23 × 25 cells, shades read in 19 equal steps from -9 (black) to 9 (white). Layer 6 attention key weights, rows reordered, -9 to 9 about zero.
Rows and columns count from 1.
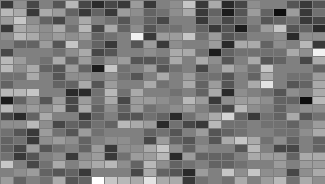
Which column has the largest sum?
20
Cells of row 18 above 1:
5
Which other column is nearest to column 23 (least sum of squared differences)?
4
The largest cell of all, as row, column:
23, 8
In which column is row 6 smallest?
18
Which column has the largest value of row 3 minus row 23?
2
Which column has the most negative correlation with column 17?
7
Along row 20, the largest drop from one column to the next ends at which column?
14
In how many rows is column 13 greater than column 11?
8
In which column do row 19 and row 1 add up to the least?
9
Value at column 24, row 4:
-2
